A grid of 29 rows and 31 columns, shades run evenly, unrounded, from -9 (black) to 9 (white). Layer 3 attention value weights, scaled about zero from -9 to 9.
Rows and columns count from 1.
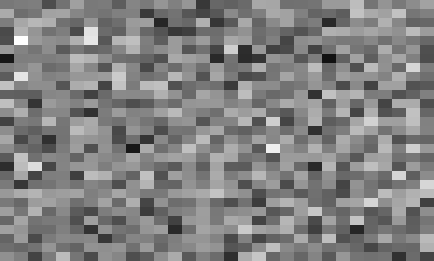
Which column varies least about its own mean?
5
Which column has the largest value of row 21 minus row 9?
31
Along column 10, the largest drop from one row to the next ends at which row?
17
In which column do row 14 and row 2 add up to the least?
15
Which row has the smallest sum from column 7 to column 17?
2
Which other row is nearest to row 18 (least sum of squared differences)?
9
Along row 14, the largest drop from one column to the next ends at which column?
21
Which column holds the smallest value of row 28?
27
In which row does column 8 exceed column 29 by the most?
29
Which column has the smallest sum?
12
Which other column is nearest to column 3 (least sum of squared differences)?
10
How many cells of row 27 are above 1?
7
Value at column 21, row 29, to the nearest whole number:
0
